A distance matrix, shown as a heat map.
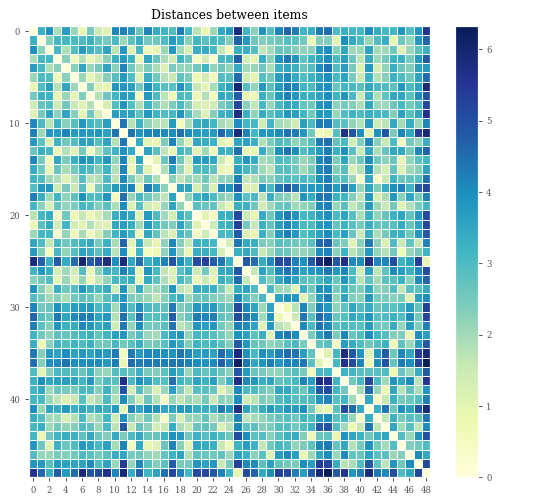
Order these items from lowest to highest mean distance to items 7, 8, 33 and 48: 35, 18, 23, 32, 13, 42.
13, 42, 23, 18, 32, 35
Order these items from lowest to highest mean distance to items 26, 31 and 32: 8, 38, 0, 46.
8, 38, 46, 0
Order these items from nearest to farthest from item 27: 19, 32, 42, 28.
42, 19, 28, 32
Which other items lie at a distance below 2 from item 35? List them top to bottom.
11, 36, 41
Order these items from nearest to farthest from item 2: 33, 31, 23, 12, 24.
24, 12, 23, 33, 31
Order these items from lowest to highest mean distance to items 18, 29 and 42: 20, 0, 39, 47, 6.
39, 20, 47, 6, 0
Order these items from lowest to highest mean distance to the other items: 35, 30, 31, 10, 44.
10, 44, 30, 31, 35
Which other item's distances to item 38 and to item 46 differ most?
33
